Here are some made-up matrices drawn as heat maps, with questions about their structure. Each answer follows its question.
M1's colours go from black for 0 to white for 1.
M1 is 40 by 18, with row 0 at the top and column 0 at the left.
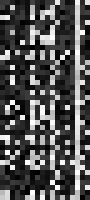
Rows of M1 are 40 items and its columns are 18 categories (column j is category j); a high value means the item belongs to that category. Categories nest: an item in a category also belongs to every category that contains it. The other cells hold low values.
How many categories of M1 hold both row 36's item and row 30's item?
2
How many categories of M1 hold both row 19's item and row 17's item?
1
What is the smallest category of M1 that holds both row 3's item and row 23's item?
8
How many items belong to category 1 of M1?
12
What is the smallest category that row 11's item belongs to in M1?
12
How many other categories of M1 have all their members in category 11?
1
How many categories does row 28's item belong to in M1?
7
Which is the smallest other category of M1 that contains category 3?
13
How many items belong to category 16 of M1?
7
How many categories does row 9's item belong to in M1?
1
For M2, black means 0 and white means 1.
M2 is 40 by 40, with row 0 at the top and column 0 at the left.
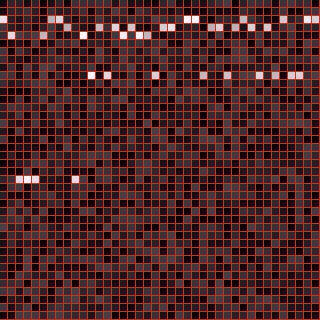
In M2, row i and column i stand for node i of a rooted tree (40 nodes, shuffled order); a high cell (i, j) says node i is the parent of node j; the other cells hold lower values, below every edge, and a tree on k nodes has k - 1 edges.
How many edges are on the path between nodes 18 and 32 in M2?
4
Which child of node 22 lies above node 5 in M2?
4
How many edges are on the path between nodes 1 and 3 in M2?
3
